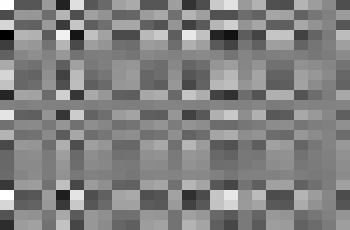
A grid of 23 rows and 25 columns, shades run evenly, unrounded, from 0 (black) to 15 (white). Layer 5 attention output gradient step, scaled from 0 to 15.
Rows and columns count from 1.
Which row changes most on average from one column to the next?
4
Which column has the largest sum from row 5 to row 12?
1
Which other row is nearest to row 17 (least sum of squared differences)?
13
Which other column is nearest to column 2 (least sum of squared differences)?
11
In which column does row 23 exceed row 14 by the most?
5
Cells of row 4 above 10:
11
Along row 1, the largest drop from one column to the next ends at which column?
2
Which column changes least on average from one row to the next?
24
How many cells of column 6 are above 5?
16
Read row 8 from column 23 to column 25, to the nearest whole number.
9 8 6
